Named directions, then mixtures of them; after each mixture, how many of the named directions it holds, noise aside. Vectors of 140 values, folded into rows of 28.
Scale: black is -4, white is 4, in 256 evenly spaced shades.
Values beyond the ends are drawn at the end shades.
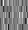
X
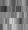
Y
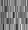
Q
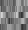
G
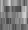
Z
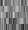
four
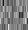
two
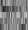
four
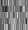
three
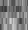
one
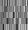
one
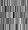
one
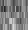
one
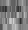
one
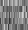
two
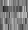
three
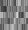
three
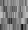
two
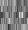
two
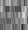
one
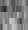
one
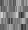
one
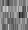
four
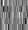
one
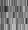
two
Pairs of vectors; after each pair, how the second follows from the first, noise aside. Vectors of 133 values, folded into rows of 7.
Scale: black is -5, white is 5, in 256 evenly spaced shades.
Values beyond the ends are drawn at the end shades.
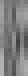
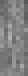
reversed, negated, shrunk.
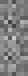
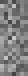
copied.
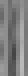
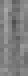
reversed, shrunk.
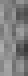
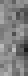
copied.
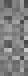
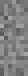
reversed, shrunk.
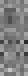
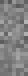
reversed, negated, shrunk.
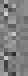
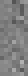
reversed, shrunk.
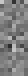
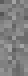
negated, shrunk.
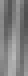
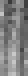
copied.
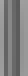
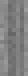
reversed, shrunk.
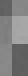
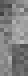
copied.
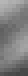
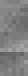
wrapped around, negated, shrunk.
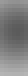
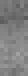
wrapped around, negated, shrunk.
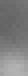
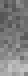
copied.
